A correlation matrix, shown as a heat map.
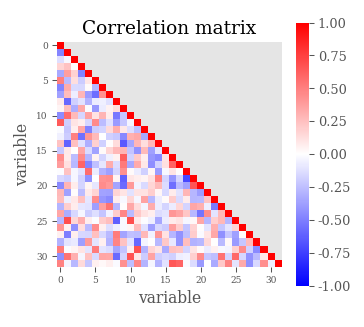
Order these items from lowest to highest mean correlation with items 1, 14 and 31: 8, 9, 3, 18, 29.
8, 18, 9, 3, 29
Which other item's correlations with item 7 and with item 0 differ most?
5
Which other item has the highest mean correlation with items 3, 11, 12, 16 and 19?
17
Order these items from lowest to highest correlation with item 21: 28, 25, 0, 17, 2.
25, 17, 2, 28, 0
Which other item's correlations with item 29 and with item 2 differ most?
26
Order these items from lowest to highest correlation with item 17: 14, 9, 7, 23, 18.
14, 18, 23, 7, 9
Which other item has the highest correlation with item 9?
16
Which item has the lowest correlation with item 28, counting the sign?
11
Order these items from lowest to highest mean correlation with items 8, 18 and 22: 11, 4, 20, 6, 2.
20, 6, 11, 2, 4
